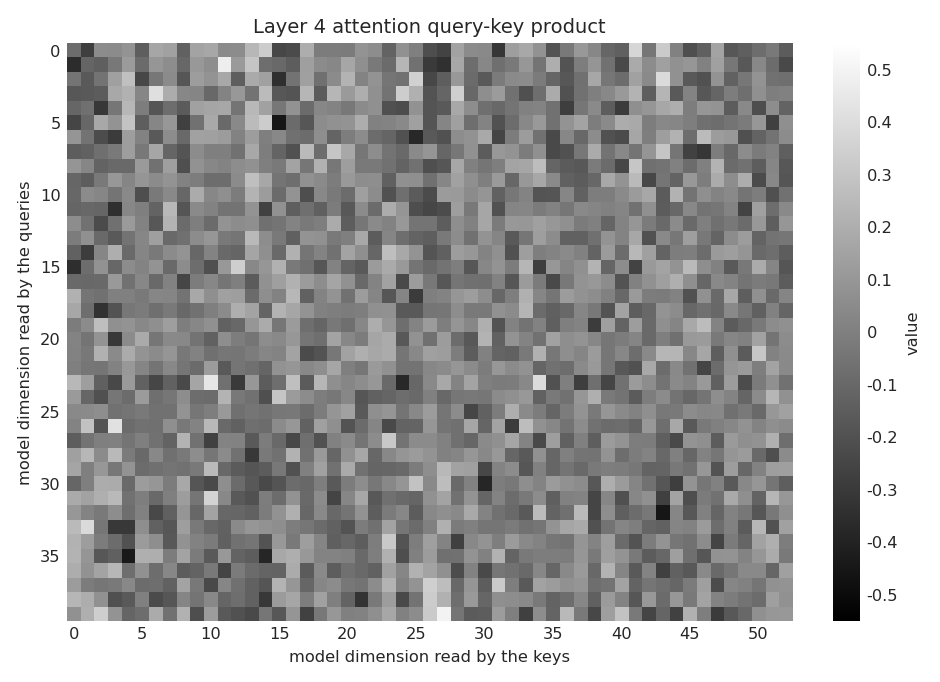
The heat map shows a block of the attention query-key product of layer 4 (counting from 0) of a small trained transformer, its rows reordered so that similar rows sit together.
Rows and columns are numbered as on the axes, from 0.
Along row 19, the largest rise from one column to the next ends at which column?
39
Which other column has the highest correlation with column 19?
22
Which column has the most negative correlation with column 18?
50
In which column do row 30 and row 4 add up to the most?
25
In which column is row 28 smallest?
13
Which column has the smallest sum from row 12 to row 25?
24
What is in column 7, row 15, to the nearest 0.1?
-0.1
